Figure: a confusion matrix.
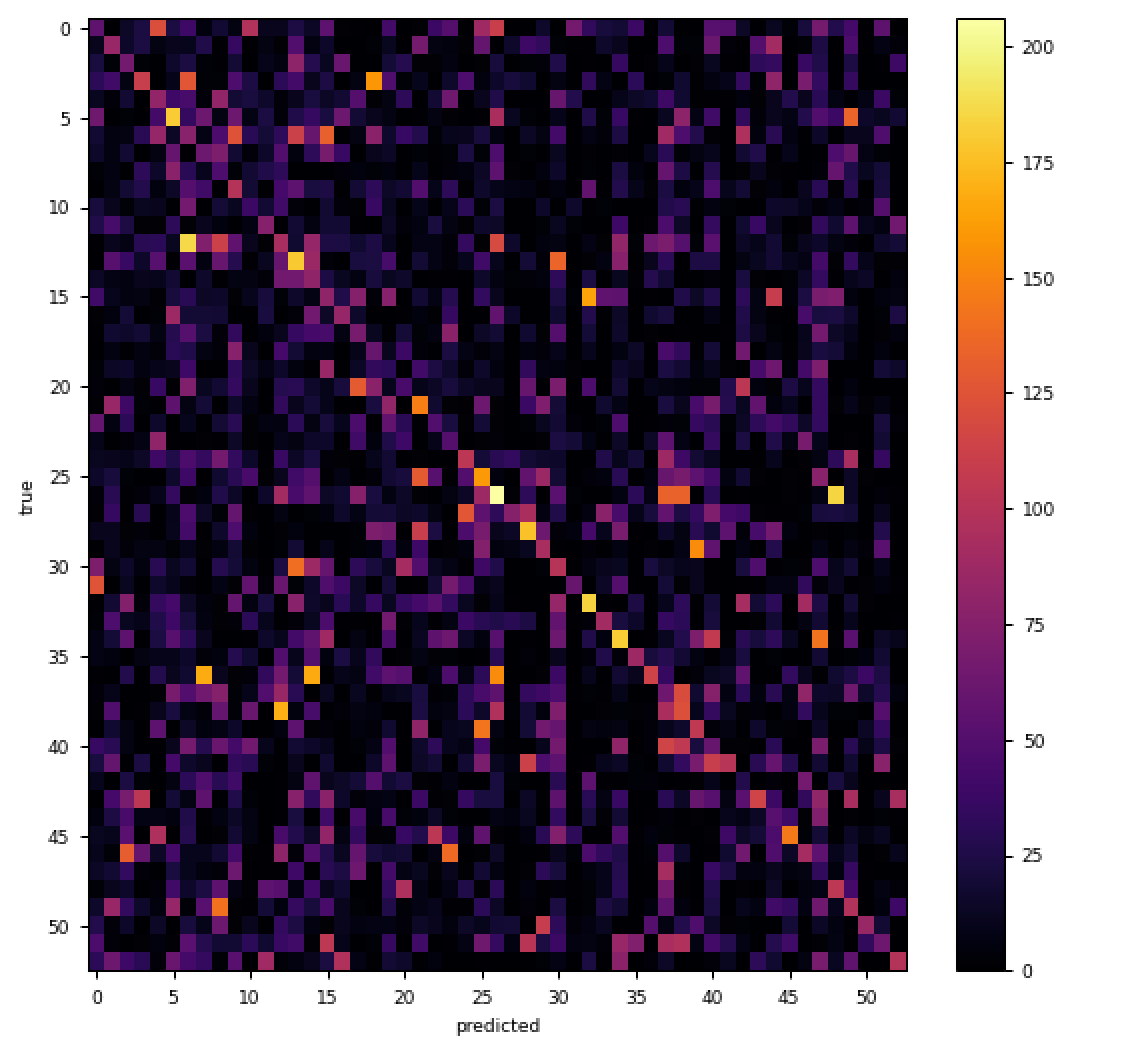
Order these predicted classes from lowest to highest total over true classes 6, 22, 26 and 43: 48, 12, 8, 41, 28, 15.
41, 28, 8, 12, 48, 15
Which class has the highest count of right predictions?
26
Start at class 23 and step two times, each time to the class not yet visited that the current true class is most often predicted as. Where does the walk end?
8
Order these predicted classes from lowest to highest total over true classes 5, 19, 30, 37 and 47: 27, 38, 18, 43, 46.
27, 18, 43, 46, 38
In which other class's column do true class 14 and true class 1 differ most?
44
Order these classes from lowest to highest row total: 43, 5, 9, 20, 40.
9, 20, 40, 5, 43
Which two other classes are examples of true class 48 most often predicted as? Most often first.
20, 37
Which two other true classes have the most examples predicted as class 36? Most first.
12, 50
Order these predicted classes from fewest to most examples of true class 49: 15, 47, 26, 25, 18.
18, 26, 25, 15, 47
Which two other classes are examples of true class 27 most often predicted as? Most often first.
24, 28
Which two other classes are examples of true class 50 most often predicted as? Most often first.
29, 8
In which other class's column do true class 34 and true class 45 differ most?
47
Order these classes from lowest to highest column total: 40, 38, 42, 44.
42, 44, 38, 40
